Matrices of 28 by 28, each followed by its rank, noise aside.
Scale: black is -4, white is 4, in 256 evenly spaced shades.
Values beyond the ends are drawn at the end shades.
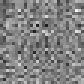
five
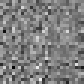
five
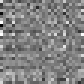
three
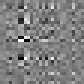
two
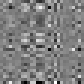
two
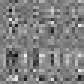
three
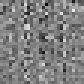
five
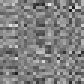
three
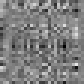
three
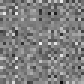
three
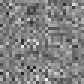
six
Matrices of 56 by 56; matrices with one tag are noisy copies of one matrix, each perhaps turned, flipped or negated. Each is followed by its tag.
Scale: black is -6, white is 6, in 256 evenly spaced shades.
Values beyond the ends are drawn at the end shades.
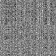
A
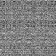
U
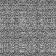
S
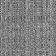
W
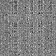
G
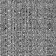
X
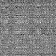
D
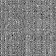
W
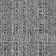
G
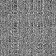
G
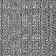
D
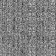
U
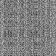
S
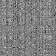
A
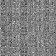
U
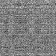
D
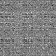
G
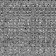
X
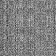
D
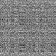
S
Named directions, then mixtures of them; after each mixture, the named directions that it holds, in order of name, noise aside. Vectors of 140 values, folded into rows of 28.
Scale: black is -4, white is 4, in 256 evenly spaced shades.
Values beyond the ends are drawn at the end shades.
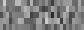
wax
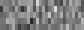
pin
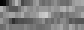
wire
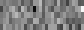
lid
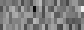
lid.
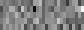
lid.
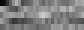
wire.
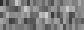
wax, wire.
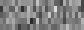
pin.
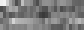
wire.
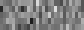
pin.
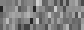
lid, pin.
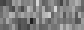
pin, wire.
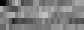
wire.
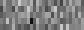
pin, wax.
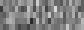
pin.
